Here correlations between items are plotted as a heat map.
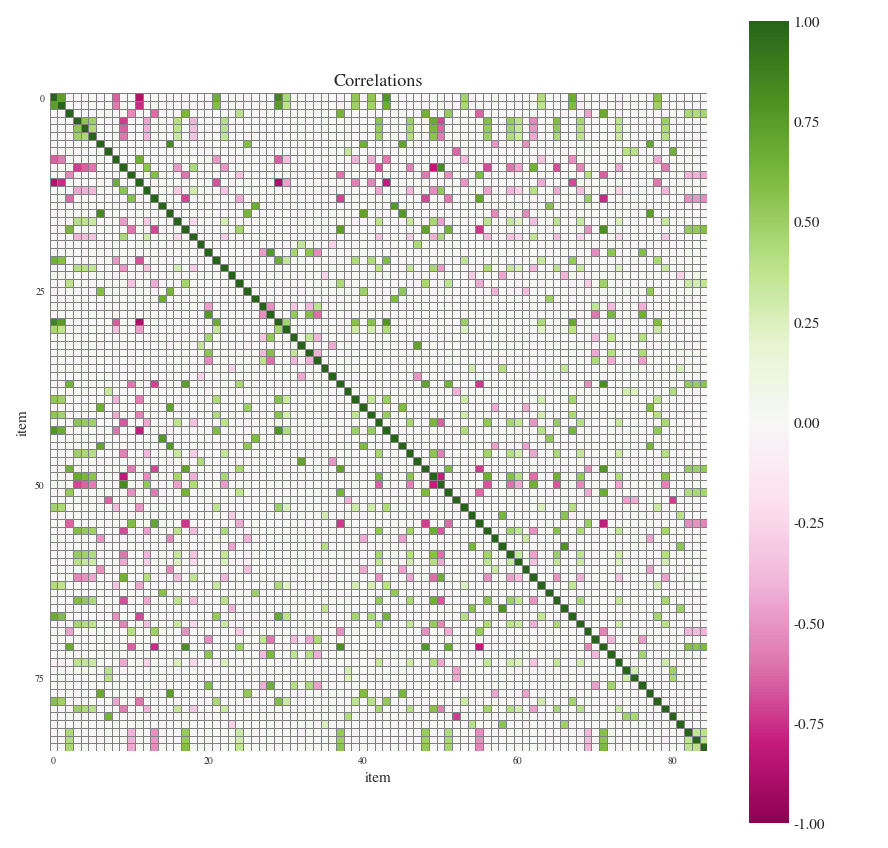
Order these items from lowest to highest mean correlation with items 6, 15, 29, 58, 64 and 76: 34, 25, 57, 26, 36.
57, 34, 36, 26, 25
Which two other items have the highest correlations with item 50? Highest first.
9, 62
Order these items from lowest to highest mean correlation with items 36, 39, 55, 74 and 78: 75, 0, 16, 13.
16, 75, 13, 0
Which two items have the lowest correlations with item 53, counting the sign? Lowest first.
11, 8
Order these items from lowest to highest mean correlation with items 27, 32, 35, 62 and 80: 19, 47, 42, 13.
42, 13, 19, 47
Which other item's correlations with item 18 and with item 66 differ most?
58
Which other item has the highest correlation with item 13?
55
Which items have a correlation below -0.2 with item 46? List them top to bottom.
9, 12, 18, 50, 62
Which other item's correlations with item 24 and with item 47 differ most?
32
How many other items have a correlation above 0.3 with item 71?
9
